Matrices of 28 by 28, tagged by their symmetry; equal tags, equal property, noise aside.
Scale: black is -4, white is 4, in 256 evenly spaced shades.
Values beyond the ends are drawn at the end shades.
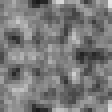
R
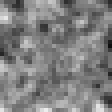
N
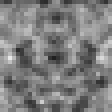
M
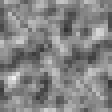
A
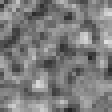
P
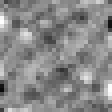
A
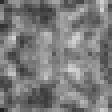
R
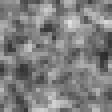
N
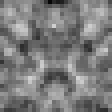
M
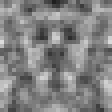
M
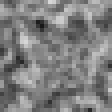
N
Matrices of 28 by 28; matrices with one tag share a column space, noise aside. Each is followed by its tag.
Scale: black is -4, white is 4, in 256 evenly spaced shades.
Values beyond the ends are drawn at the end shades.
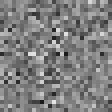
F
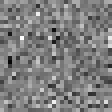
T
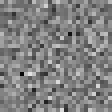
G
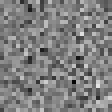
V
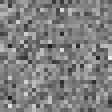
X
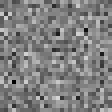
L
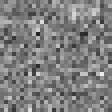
G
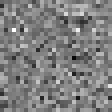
L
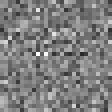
F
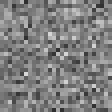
F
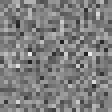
F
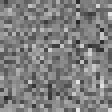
X
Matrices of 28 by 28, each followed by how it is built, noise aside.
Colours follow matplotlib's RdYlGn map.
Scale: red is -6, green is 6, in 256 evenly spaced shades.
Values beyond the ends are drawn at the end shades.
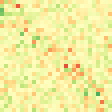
banded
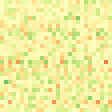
repeating columns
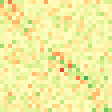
banded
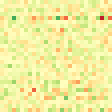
uneven rows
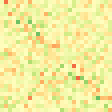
banded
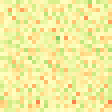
repeating columns
